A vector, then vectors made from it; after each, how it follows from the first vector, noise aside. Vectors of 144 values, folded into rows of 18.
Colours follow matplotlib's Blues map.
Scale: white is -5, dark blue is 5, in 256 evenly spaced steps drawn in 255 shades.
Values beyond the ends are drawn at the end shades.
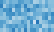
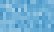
reversed, shrunk.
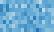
wrapped around, partly zeroed.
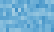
reversed, shrunk.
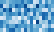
scaled up.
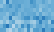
wrapped around, partly zeroed.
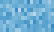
reversed, shrunk.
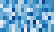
negated, scaled up.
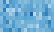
wrapped around, partly zeroed.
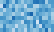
negated.
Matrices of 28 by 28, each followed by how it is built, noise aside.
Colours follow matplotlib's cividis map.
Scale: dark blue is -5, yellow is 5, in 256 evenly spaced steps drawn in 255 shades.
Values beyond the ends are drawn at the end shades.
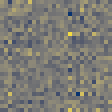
low rank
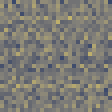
repeating columns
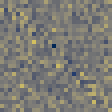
banded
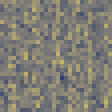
blocks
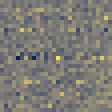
uneven rows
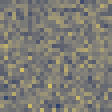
noise
